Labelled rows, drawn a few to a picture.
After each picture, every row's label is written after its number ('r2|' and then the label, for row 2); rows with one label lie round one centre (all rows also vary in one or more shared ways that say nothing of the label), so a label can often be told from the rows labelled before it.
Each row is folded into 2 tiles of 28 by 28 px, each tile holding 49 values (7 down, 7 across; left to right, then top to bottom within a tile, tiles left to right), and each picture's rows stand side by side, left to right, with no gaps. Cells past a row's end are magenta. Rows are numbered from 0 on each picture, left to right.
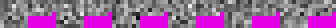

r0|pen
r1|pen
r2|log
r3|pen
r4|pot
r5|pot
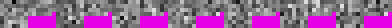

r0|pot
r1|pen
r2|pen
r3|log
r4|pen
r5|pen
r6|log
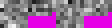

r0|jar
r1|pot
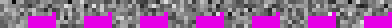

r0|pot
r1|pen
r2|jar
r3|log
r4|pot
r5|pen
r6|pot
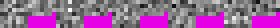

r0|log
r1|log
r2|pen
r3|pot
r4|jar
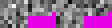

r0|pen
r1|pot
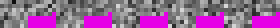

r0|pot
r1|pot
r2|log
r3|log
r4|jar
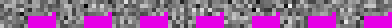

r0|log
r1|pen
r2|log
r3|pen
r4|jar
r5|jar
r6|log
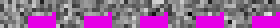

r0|log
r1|log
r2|pot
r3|log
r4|jar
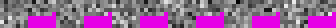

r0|jar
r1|pen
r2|jar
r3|log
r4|pot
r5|log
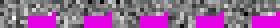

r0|pen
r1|jar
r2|jar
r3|pot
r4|jar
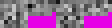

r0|pen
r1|pen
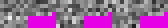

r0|jar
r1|log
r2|log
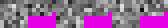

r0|pen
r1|pot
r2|jar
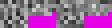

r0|pen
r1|pen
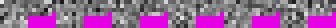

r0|pot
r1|jar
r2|jar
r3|pen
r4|pot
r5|pen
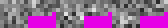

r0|log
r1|pen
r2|jar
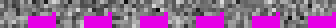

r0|jar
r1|pot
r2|pot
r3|jar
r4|pot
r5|pen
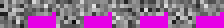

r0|log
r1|pen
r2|jar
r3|pen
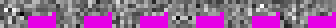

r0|log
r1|log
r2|log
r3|pen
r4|pen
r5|pen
